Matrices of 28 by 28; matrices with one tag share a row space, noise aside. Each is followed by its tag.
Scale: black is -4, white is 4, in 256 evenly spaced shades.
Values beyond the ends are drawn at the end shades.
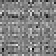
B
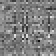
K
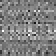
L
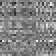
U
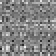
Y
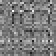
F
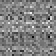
F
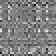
L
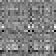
B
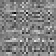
K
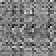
F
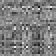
K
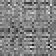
F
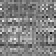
U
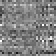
U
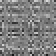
B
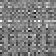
L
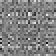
L
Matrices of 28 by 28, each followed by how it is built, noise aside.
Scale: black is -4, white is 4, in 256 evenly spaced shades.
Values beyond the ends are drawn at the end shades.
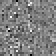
uneven columns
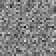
repeating columns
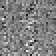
uneven columns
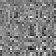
low rank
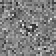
block diagonal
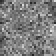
smooth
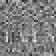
low rank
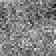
smooth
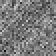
Hankel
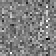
uneven columns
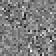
block diagonal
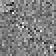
block diagonal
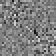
block diagonal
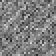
Hankel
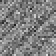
Hankel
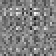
low rank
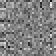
low rank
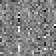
uneven columns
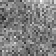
smooth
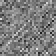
Hankel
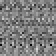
repeating columns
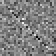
diagonal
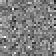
low rank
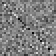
diagonal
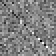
diagonal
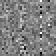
uneven columns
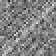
Hankel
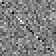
diagonal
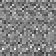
repeating columns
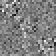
block diagonal
